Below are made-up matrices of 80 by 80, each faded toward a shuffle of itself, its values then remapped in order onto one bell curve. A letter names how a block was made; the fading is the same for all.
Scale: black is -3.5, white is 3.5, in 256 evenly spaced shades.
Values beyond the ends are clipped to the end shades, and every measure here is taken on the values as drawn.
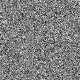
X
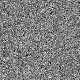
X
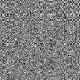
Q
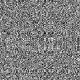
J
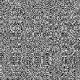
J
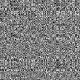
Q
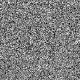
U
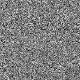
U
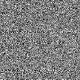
U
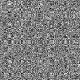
Q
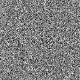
U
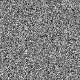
X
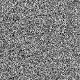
X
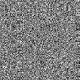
J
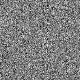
X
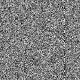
X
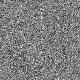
X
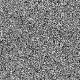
X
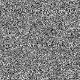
U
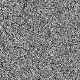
X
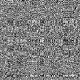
Q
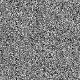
X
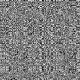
Q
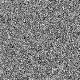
X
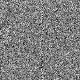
X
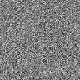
J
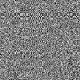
Q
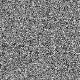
U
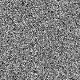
X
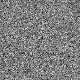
U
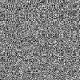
J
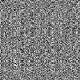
Q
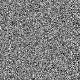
X
